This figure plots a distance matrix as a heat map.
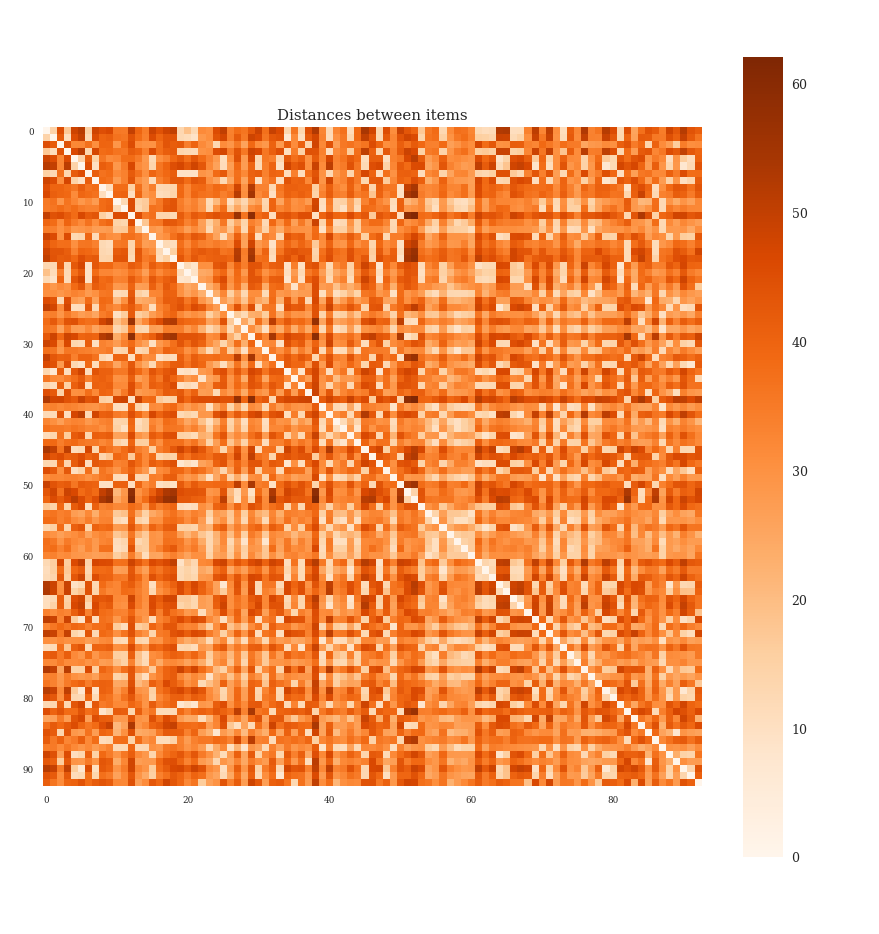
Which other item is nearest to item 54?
60
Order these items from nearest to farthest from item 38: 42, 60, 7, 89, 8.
8, 60, 42, 7, 89
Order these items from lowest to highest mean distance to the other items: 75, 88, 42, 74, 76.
75, 42, 74, 88, 76
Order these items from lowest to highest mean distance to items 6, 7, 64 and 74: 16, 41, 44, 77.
77, 41, 44, 16
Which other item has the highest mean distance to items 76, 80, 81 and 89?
38
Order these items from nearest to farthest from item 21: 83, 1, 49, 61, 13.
1, 61, 83, 49, 13
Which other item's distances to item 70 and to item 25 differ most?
64
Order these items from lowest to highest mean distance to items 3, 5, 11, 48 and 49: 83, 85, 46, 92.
85, 83, 92, 46
